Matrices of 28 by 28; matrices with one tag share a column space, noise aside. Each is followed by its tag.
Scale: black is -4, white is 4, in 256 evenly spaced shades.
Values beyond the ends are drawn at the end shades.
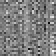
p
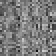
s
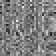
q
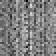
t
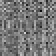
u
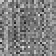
t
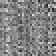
t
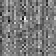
s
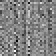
p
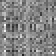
s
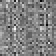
t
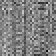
p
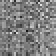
u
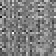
u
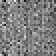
t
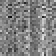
u
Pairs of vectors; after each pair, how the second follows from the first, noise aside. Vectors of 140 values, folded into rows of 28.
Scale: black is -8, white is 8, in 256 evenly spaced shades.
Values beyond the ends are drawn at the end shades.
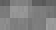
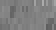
negated, partly zeroed.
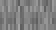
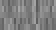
reversed, negated.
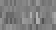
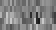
negated, scaled up.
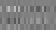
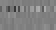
negated, partly zeroed.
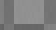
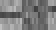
wrapped around, scaled up.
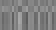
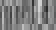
wrapped around, scaled up.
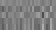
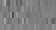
reversed, partly zeroed.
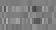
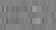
negated, shrunk.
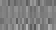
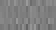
negated, shrunk.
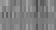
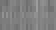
negated, shrunk.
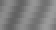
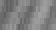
reversed, negated.
